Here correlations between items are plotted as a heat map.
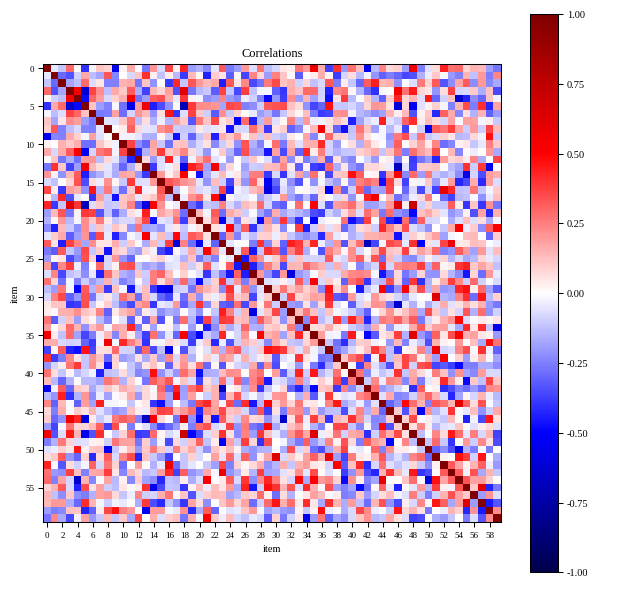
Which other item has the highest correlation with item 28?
35
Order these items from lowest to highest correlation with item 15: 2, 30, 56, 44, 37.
44, 30, 37, 2, 56
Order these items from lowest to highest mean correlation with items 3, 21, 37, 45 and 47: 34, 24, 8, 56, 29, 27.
27, 8, 34, 56, 29, 24
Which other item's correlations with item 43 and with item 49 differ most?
45
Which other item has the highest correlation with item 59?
21
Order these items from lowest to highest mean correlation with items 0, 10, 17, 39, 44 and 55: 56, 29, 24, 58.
58, 56, 24, 29
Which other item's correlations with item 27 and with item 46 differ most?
31
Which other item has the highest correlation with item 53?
23
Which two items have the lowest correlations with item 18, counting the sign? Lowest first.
5, 13
